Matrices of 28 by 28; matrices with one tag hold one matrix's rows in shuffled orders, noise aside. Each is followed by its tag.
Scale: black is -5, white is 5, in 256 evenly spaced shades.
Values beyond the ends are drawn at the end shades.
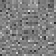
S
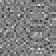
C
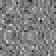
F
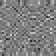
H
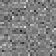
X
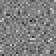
H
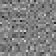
X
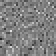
F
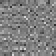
X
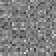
X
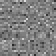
X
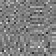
C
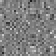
H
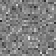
S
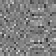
C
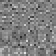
X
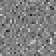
H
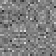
X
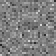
S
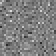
F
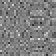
C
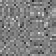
C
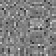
C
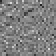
F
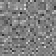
X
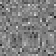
S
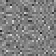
F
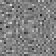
F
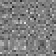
X
